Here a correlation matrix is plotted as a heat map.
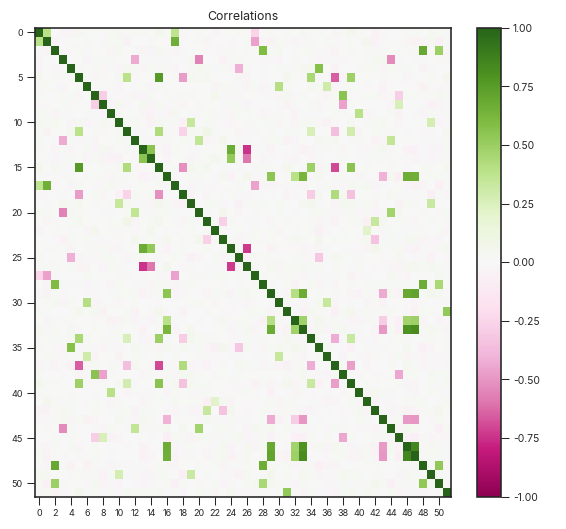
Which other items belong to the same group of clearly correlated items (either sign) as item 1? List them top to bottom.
0, 17, 27
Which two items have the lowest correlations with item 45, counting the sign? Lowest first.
38, 7
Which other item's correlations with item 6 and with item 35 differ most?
4
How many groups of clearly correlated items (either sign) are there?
14
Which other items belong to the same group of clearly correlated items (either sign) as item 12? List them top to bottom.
3, 20, 44
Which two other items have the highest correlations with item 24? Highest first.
13, 14
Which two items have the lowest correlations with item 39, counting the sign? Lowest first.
37, 18
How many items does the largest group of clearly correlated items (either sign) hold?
7
